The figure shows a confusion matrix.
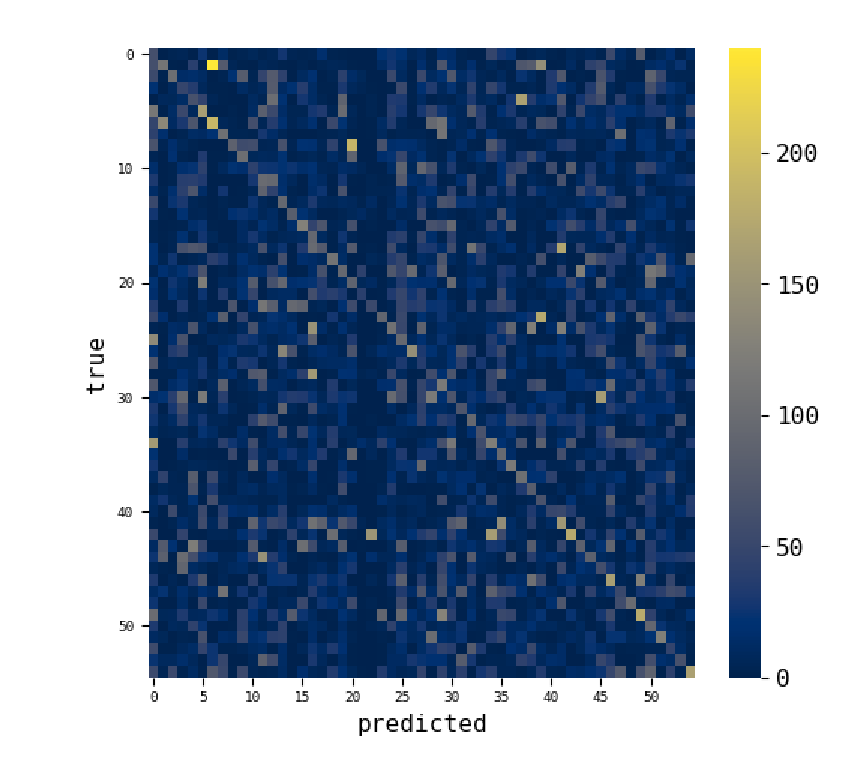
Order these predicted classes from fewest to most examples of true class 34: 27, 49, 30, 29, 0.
27, 49, 29, 30, 0
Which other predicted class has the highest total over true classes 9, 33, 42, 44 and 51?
34
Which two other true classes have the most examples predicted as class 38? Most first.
24, 46
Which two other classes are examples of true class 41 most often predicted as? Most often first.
35, 16
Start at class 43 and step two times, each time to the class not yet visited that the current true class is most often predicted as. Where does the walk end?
37
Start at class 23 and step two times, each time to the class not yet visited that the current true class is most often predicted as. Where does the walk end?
46
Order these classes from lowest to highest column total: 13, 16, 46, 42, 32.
42, 32, 13, 16, 46
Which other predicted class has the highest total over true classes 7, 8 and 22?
20
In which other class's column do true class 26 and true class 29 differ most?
13
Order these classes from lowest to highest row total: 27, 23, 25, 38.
38, 27, 25, 23
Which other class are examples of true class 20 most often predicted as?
5
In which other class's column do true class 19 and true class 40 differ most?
43
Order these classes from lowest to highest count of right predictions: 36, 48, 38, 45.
45, 38, 48, 36
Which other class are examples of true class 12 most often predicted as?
11
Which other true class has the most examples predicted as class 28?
30
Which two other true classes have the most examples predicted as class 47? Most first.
7, 54
